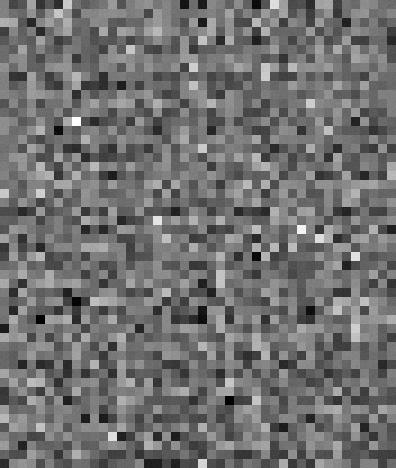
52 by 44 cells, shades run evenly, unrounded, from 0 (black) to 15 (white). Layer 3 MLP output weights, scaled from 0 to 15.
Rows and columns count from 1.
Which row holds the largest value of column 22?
8
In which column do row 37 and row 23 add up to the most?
40
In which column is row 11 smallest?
9
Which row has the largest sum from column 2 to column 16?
48
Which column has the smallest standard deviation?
16
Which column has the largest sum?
4
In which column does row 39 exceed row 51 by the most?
23
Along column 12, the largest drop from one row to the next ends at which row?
35
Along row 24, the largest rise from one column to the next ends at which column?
31
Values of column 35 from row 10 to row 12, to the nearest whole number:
7 6 12
